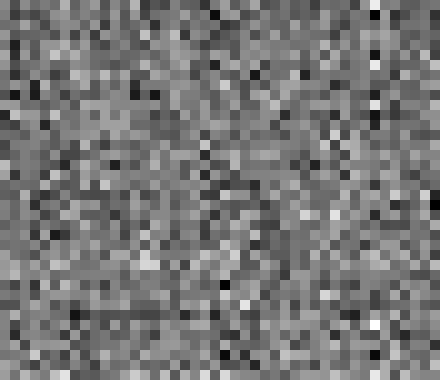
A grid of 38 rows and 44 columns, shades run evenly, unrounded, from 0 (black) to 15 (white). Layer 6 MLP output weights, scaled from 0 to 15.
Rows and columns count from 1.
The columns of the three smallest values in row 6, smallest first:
38, 2, 44
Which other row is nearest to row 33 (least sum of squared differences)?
11
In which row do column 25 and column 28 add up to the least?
36
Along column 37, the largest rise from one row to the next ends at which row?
26
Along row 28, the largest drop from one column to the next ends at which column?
24
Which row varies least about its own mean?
28
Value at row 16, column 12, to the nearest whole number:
9
